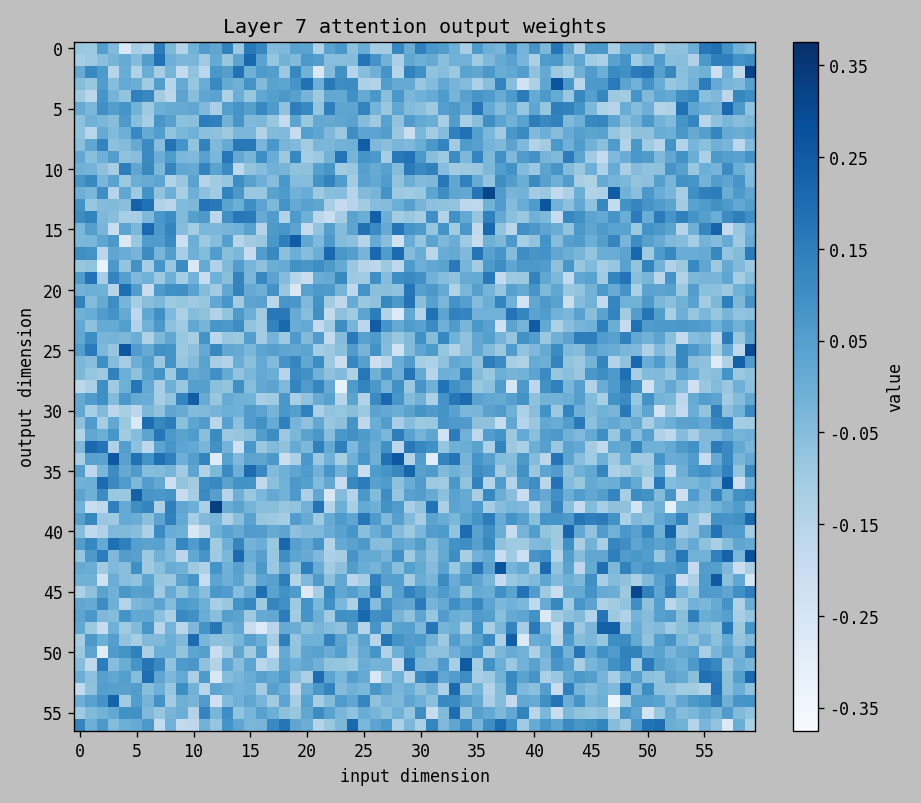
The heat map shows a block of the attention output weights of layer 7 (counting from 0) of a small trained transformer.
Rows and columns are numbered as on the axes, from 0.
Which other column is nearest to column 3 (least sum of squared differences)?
33
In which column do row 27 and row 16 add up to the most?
19
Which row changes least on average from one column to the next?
7
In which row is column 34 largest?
51
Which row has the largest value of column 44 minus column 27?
50
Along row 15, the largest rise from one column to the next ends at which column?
36
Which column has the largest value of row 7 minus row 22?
5
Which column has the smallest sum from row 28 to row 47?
38
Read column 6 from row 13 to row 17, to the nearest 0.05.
0.2 -0.05 0.2 0.05 0.1
